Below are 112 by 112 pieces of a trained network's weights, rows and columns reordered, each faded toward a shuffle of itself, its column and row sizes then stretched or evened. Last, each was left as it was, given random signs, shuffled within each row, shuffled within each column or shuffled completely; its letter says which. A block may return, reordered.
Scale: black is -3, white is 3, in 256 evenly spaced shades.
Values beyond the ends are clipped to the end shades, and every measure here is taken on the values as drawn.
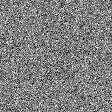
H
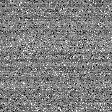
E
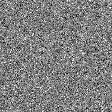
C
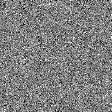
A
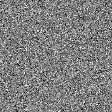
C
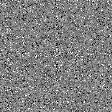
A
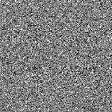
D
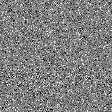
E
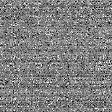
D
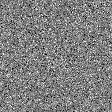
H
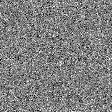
E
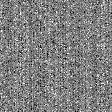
C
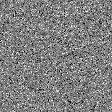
H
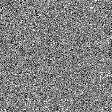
A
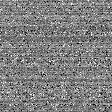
E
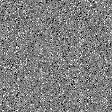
C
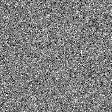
C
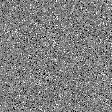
C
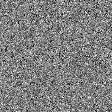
A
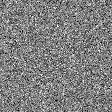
H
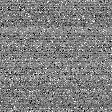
E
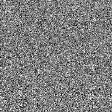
A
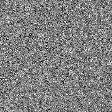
A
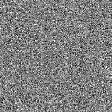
D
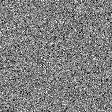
H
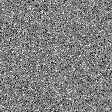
H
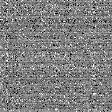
D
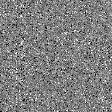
A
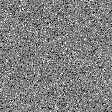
H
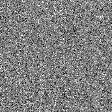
C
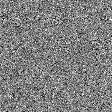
E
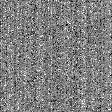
C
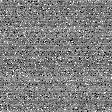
E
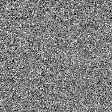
C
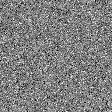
H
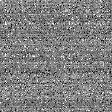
D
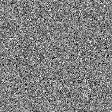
A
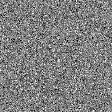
C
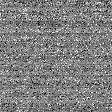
E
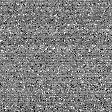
E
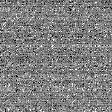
D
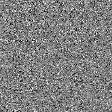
A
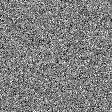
H
